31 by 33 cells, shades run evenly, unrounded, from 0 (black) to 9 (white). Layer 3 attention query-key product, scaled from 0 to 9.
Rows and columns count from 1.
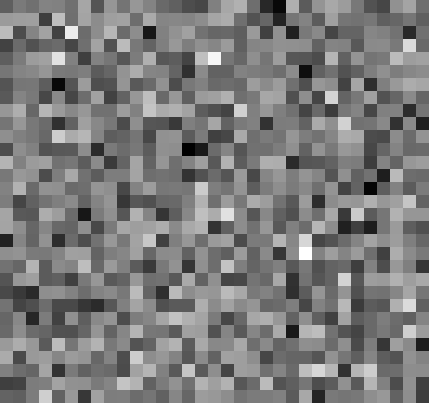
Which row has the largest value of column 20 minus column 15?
12
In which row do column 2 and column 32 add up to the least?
3
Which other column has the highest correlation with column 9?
6
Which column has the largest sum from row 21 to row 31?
32
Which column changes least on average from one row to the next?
20
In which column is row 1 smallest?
22
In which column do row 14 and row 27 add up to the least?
30
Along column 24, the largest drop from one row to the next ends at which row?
21
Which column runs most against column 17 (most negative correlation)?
13
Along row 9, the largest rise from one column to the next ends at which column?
19
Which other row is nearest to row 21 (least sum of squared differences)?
27
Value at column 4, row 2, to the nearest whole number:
2
